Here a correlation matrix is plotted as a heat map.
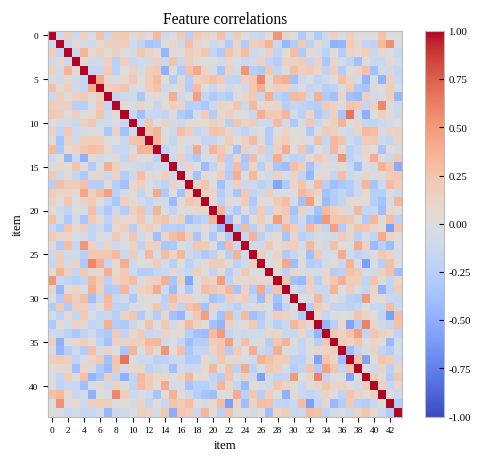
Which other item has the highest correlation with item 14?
36
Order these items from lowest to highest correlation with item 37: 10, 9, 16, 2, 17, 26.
17, 16, 10, 2, 26, 9
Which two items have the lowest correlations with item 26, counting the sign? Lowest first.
39, 30
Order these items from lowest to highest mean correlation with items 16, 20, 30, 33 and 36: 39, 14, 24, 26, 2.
26, 2, 24, 14, 39
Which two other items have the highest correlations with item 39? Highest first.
33, 30
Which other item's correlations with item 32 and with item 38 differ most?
34
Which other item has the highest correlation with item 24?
4
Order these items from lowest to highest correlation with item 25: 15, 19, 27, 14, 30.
19, 30, 27, 15, 14
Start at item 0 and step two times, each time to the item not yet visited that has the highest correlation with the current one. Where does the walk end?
21
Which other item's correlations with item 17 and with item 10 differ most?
28
